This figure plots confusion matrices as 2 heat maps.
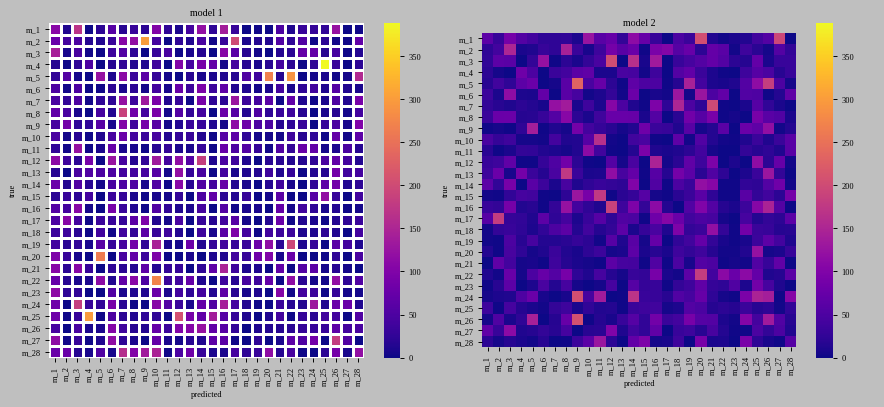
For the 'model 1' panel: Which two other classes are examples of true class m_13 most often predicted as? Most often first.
m_12, m_26
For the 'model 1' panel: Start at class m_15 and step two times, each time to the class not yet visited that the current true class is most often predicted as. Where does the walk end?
m_4
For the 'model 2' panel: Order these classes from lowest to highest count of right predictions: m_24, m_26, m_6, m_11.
m_11, m_6, m_24, m_26
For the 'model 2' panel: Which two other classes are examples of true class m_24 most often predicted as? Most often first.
m_9, m_14
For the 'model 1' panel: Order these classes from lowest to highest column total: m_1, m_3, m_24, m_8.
m_24, m_8, m_3, m_1
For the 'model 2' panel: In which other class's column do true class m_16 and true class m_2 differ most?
m_26
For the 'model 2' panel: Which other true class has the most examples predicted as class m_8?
m_13
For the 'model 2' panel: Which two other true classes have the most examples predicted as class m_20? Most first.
m_1, m_22
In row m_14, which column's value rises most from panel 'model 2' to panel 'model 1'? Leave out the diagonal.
m_12
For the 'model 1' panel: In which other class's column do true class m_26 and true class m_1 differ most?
m_3
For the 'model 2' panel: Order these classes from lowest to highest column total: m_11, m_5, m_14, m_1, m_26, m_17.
m_17, m_1, m_5, m_11, m_26, m_14
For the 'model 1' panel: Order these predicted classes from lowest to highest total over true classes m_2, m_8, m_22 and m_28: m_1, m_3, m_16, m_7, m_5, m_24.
m_24, m_3, m_16, m_5, m_1, m_7
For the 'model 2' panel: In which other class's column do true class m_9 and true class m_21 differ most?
m_5
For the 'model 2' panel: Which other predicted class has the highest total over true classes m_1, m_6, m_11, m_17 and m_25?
m_20
